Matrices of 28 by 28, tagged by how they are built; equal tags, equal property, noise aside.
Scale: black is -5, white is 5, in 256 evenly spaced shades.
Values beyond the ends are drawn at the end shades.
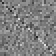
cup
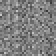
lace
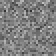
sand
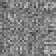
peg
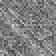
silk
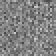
lace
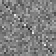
cup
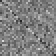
cup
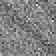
silk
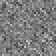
silk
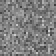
lace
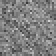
silk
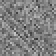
silk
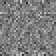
sand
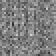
peg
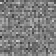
peg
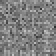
peg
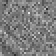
silk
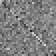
cup
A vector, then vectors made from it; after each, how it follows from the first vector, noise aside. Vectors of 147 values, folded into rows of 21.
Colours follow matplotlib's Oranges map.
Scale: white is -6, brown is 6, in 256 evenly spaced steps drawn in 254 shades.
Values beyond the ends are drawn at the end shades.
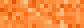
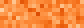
negated.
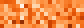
reversed, scaled up.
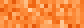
copied.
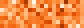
negated, scaled up.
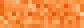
wrapped around.
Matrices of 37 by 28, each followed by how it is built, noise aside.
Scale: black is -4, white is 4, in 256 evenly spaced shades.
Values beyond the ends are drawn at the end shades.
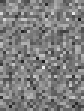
repeating columns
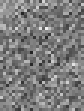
Hankel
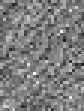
Hankel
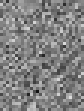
Hankel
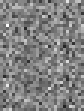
repeating rows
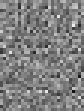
low rank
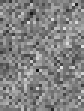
Hankel
